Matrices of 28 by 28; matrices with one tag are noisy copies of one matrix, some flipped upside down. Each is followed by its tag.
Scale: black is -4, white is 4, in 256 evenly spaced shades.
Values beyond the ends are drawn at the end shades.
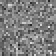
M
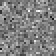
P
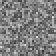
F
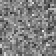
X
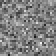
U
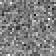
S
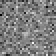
M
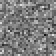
S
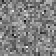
U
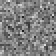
S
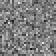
U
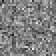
U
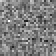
P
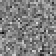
F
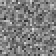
P
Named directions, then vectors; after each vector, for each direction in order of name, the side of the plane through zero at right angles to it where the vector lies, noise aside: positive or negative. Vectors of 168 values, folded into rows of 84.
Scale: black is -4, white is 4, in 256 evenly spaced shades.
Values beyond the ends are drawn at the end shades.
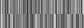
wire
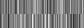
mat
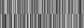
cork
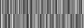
positive, positive, positive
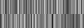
negative, positive, positive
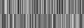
positive, negative, negative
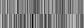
positive, negative, positive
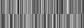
positive, negative, negative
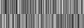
negative, positive, positive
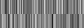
negative, positive, positive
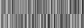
negative, negative, negative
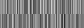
positive, negative, positive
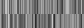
positive, negative, negative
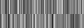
negative, positive, positive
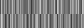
positive, positive, positive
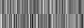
positive, negative, positive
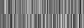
positive, positive, negative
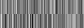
positive, negative, positive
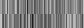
positive, negative, positive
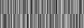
positive, positive, positive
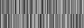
positive, positive, positive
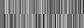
positive, positive, negative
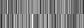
negative, positive, negative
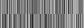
positive, negative, positive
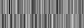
positive, negative, negative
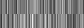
negative, positive, negative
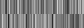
negative, positive, positive
